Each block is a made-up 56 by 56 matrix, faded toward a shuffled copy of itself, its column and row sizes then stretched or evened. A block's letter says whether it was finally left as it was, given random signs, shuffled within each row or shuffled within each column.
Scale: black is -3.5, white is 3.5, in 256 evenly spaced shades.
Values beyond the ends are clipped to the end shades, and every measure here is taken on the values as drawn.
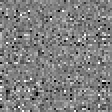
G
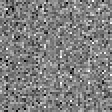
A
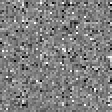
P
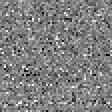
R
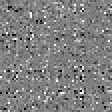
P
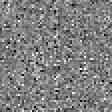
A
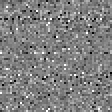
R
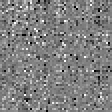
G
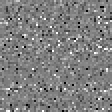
R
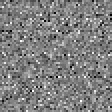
R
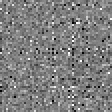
P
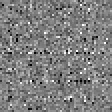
P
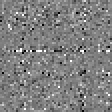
P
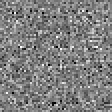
R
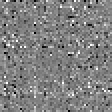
P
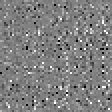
G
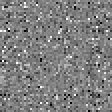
P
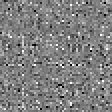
G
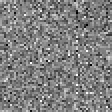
A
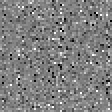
A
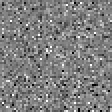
P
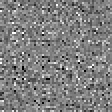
G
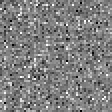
A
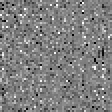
A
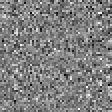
G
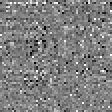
G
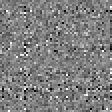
P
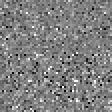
R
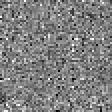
P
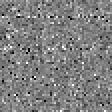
R
